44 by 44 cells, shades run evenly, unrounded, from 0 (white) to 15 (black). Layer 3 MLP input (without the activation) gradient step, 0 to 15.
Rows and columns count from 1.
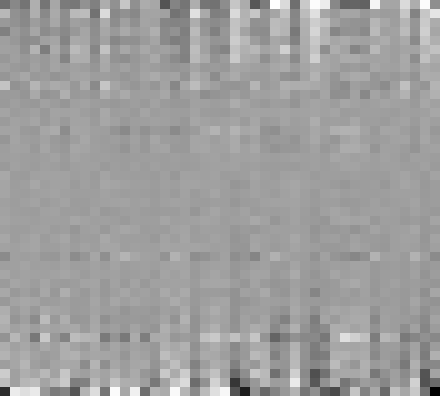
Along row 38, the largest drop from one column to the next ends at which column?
5
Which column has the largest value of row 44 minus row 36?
44
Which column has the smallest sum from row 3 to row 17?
32
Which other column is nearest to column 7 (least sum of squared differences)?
27
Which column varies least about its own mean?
40
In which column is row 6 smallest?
29
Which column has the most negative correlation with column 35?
13
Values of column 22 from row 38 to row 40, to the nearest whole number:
3 5 5
